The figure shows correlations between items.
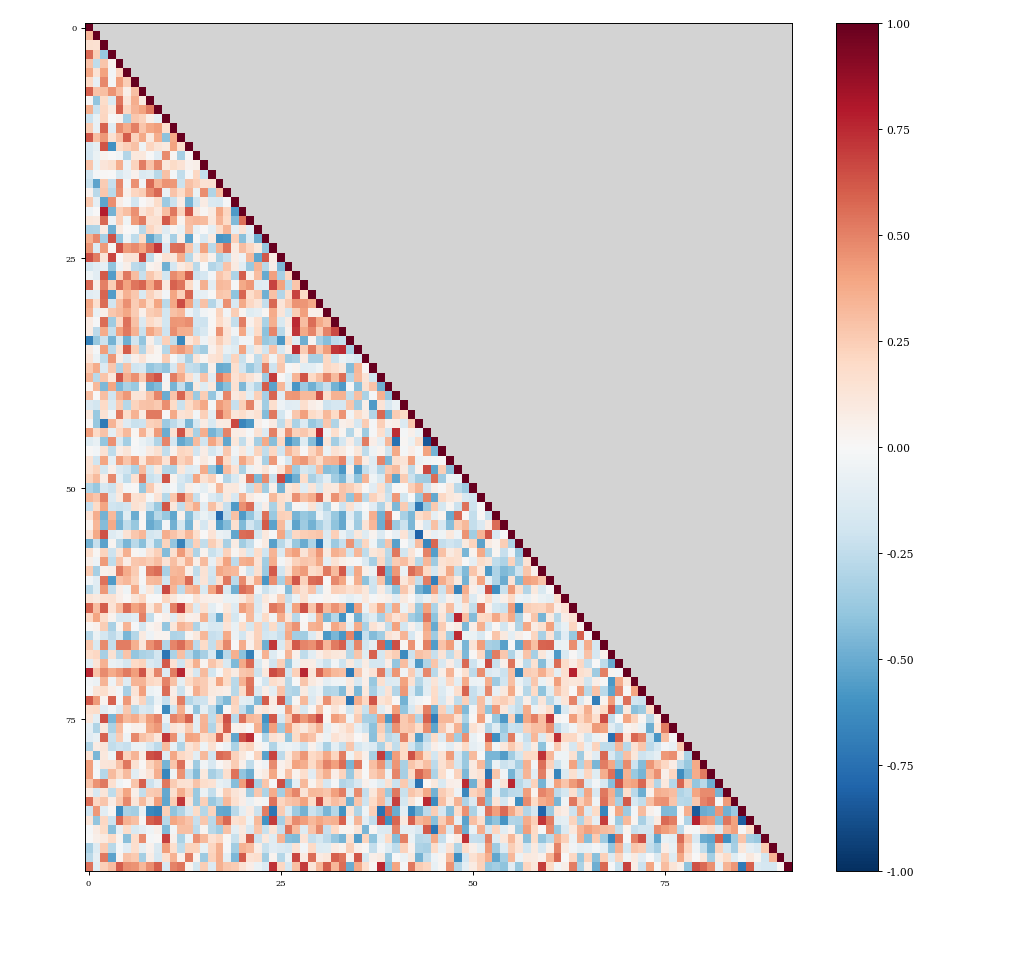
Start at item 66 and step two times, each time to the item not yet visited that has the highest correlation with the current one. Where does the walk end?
64
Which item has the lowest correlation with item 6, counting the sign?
53
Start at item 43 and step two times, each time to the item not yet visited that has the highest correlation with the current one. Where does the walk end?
81
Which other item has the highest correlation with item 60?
75
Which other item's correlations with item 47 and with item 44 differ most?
48
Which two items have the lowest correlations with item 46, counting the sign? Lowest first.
45, 49
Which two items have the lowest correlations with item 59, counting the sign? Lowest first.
85, 52
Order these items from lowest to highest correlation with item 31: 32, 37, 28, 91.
37, 32, 28, 91
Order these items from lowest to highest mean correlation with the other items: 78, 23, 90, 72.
23, 78, 72, 90
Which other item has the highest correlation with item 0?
70
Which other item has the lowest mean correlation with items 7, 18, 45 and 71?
68
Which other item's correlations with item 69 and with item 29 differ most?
49
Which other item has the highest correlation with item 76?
18
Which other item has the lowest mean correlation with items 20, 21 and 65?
43
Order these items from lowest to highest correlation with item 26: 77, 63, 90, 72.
77, 72, 63, 90
